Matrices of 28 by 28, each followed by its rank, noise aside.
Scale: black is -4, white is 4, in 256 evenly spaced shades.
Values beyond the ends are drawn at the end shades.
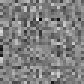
four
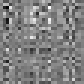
three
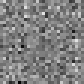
six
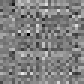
four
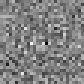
eight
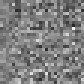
six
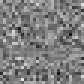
eight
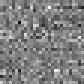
six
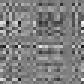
two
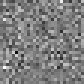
eight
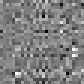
four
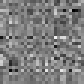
four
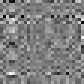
three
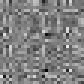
four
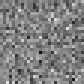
eight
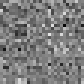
six
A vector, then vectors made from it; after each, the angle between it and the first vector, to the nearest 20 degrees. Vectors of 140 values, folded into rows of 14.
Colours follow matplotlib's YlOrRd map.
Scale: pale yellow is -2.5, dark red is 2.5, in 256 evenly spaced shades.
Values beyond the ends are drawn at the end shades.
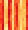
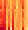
100 degrees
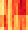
140 degrees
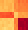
100 degrees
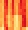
140 degrees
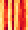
160 degrees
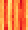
160 degrees
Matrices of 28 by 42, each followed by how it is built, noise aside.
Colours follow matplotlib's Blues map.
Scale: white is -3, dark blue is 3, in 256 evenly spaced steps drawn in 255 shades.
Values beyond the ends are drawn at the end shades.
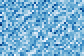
Hankel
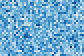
noise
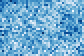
smooth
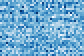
blocks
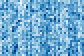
blocks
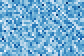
Toeplitz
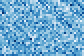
Toeplitz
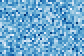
noise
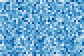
repeating columns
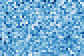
uneven rows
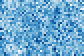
smooth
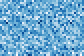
repeating columns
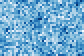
smooth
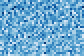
repeating columns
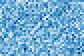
Hankel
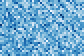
Toeplitz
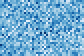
Hankel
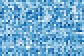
blocks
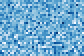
uneven rows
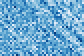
Toeplitz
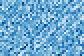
Hankel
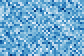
Toeplitz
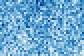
smooth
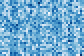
blocks
